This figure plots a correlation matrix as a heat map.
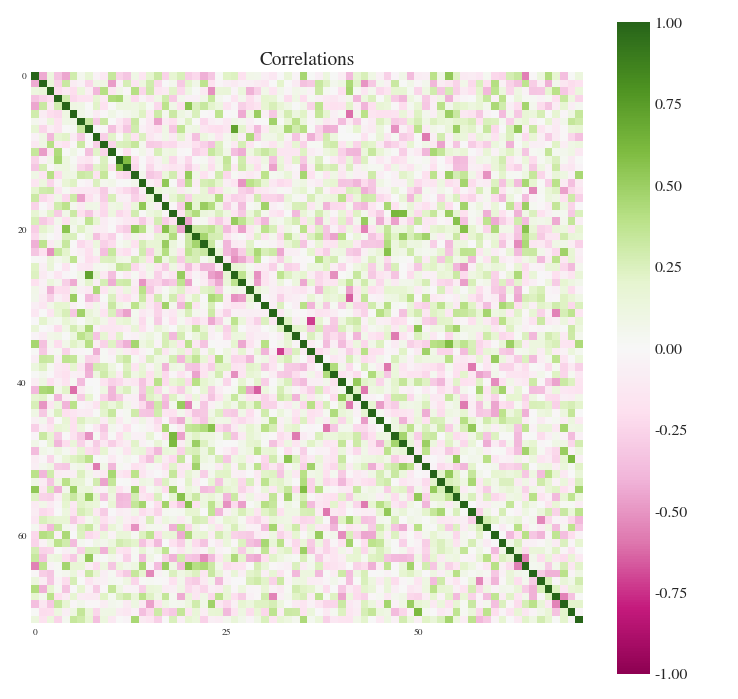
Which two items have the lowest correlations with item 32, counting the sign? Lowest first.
36, 23
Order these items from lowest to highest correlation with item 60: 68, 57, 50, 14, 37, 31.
50, 57, 31, 14, 68, 37
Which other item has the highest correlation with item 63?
7
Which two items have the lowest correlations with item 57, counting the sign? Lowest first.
38, 24
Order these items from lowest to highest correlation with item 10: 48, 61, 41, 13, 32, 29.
41, 48, 32, 13, 61, 29
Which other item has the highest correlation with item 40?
42
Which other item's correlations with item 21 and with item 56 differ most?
51
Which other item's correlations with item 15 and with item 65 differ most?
69
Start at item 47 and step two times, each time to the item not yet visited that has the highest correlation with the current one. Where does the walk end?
48
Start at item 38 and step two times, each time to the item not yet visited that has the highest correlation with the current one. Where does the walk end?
44
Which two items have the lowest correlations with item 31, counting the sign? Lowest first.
68, 12
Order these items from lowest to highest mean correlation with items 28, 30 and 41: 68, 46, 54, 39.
54, 39, 68, 46
